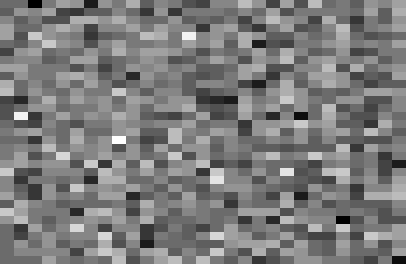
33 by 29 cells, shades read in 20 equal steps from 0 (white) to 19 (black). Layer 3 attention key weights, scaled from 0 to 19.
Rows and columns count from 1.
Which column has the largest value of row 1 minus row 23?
3
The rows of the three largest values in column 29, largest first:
33, 21, 28
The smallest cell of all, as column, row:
9, 18
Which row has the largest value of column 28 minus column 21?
22
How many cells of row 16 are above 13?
3
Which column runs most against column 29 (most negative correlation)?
15
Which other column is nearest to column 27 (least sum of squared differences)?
17
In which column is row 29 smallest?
6
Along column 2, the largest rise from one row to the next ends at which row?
16
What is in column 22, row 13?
8
